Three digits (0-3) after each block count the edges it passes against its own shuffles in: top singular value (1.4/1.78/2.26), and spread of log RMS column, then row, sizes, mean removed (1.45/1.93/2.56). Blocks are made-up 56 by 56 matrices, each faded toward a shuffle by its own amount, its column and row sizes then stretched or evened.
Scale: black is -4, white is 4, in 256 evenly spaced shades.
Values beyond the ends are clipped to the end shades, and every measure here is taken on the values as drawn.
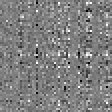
2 3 1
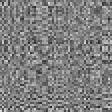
3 1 2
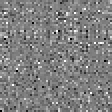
2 0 1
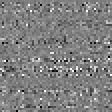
0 1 3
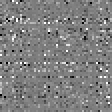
1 2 3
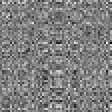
3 3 2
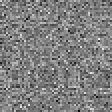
2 0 0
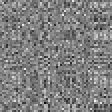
3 2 0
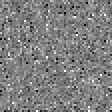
0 0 0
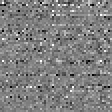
1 1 3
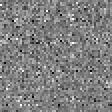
0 0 2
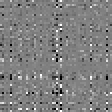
3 3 3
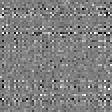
3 1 3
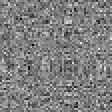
2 1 0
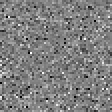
0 0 1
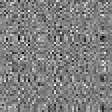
3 2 1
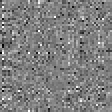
2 2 1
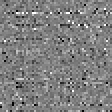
2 1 2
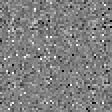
1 1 1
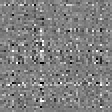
2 2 3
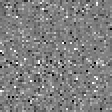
1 0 1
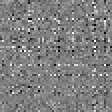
2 2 3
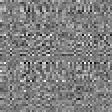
3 2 3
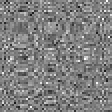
3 0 1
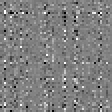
2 3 2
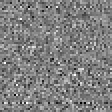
1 0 2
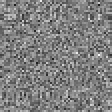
2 1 0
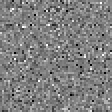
0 0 1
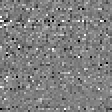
0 1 2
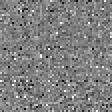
0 0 2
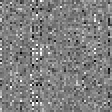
2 3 0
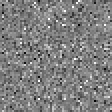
1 2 0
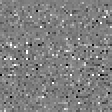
0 0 2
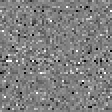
0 0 2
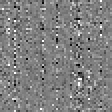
0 3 0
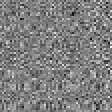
3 1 0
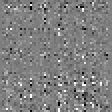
0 3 2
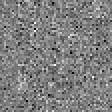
2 1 0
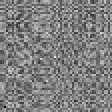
3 1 1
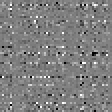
1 2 3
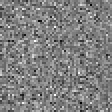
2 2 1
